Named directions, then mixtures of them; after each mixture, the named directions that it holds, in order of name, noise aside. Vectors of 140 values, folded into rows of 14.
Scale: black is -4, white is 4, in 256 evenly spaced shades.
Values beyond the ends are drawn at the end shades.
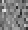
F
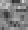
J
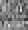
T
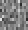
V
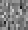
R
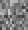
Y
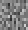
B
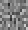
B.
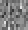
R.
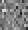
F.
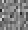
F, V.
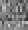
T.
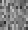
F, R.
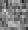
F, J, T.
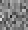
B, V, Y.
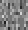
B, R.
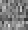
T.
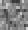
F, J.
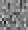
B, R, V.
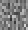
B.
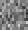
T, V, Y.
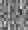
R.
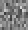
B, F, R.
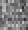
F, R, T.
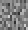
B.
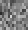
B, Y.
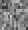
B, J.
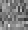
T.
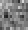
J, Y.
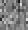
V.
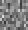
B, R, V.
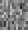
R.
